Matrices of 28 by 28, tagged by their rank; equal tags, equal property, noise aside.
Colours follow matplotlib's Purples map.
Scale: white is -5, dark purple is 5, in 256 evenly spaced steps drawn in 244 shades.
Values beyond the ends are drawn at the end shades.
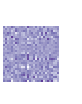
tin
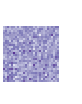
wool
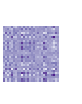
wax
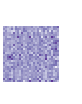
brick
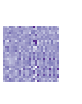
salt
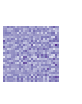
tin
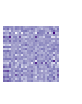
salt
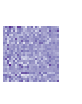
tin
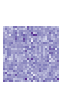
wool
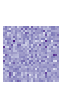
brick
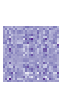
salt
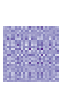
wax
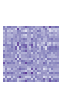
salt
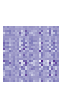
wax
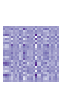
wax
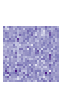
wool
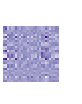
wax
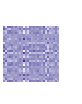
wax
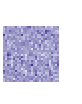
wool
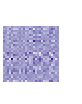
salt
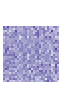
wool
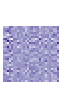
salt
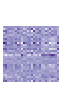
salt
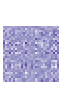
tin
